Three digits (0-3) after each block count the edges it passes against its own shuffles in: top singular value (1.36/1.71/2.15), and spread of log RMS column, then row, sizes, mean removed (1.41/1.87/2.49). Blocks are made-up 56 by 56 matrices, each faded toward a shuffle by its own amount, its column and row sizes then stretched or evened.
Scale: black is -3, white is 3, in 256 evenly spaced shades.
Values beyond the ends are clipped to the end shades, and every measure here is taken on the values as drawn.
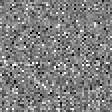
2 0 1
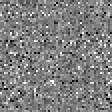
1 0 2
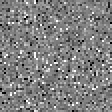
0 0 0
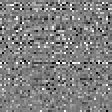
3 1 3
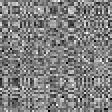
3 1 1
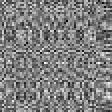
3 1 2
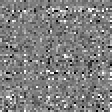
0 2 3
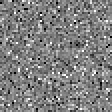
0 0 0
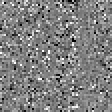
1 2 0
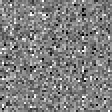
1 2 1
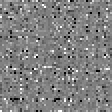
1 2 2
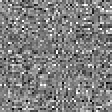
2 0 1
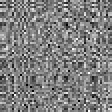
3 2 0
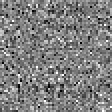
2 1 0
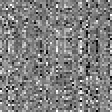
3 3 0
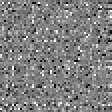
2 0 2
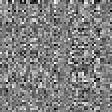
3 3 2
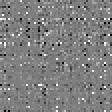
2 2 3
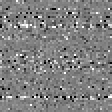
2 0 3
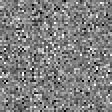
1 1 0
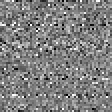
0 1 3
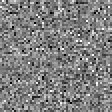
0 0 1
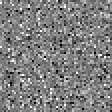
1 1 0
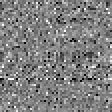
2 1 2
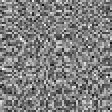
3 0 0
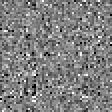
1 1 2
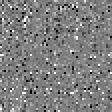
1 2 1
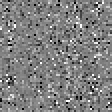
1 2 0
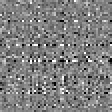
3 2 3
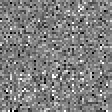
1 2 1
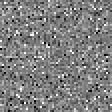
1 0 0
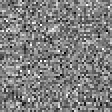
2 0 0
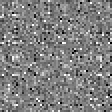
2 1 1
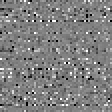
2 0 3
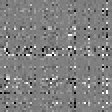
2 3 3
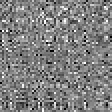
3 1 2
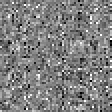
2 2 0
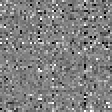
1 2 2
